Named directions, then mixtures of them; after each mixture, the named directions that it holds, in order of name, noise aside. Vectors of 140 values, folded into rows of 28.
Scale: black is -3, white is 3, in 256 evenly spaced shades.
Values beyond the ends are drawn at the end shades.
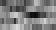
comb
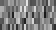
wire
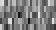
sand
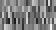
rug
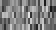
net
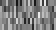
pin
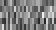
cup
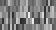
cup, wire.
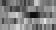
comb.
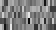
cup, net, sand.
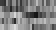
comb, pin.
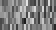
net, wire.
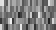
sand.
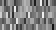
cup, pin, wire.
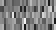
cup, rug, wire.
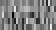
cup, rug, wire.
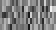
net.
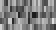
comb, sand.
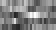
comb.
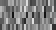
wire.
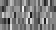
cup, net, rug.
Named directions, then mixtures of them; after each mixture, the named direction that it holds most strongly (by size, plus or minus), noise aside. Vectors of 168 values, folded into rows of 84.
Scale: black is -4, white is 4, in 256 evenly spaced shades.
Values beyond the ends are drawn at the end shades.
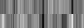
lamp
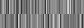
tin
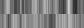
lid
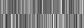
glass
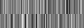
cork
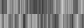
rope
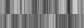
lid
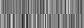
cork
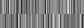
tin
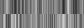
lid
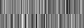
cork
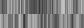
rope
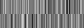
cork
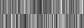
glass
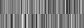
cork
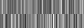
glass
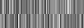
tin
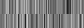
tin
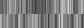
rope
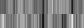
lamp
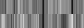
lamp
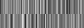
cork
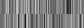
tin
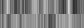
lid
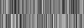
glass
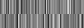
tin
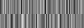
cork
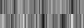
lamp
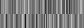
cork
